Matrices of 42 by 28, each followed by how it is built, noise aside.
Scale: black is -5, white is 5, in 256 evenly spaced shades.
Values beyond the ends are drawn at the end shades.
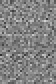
repeating columns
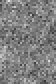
smooth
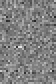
uneven rows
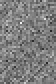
Hankel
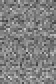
repeating columns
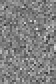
noise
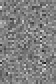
low rank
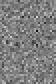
low rank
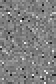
sparse
